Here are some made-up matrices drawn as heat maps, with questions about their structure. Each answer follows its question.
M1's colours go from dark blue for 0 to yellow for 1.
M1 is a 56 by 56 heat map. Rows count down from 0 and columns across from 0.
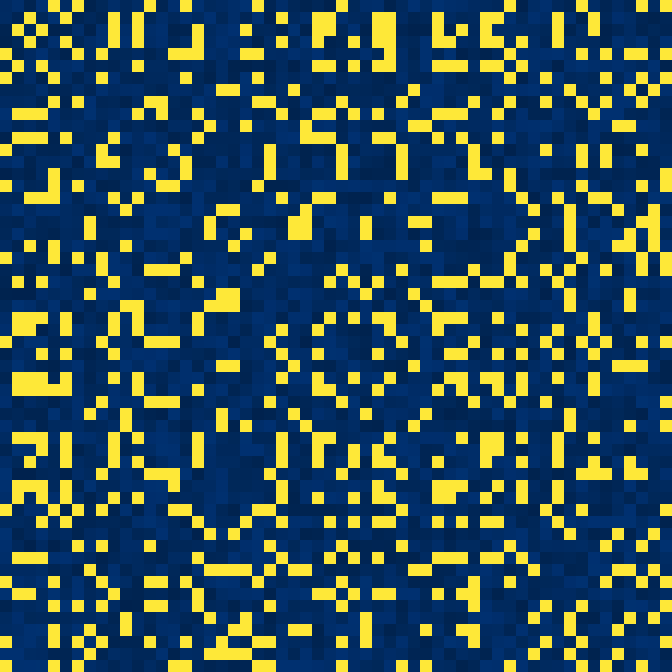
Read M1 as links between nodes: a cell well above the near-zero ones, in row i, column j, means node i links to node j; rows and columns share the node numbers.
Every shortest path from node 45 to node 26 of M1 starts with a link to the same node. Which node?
node 50
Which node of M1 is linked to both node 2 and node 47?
node 20
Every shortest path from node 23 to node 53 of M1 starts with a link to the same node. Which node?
node 16
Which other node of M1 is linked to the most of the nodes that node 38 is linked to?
node 3
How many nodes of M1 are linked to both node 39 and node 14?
4
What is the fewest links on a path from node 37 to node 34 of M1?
5
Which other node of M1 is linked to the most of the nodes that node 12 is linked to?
node 28
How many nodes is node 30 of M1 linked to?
7
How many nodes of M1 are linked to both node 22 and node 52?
2
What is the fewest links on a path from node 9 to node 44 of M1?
4
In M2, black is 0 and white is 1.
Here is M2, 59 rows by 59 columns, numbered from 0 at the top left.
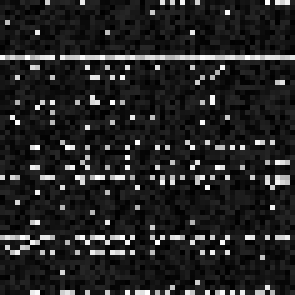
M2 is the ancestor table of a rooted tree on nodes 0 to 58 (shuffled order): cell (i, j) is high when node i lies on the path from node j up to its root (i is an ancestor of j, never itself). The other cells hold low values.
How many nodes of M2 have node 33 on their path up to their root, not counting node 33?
12
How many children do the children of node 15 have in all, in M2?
3
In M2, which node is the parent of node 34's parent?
32
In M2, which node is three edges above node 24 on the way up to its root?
50
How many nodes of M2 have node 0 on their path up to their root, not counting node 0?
10
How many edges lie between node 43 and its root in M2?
5
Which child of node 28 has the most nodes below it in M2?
37
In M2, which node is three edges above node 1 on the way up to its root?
47
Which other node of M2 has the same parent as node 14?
48
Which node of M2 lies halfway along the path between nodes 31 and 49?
29
